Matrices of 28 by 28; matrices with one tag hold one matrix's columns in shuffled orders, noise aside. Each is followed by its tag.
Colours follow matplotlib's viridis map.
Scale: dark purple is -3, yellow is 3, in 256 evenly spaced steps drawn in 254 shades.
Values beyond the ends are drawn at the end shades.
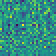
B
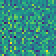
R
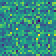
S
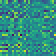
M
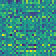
M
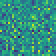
R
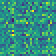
S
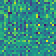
B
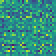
M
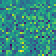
R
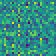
S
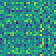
S
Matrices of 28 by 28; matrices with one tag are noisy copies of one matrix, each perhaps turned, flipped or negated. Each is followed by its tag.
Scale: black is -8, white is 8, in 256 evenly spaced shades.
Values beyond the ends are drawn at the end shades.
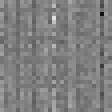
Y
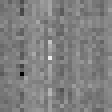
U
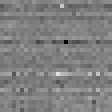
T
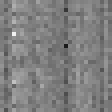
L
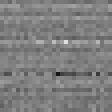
T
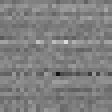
T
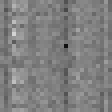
L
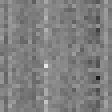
L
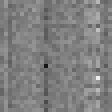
L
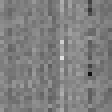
U
